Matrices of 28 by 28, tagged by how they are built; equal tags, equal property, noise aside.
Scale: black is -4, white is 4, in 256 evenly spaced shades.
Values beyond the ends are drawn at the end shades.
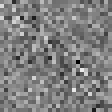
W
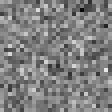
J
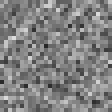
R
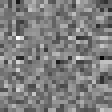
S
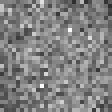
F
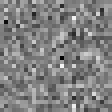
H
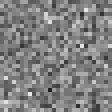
J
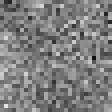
F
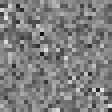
W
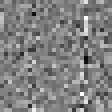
H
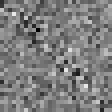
W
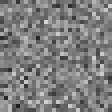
J
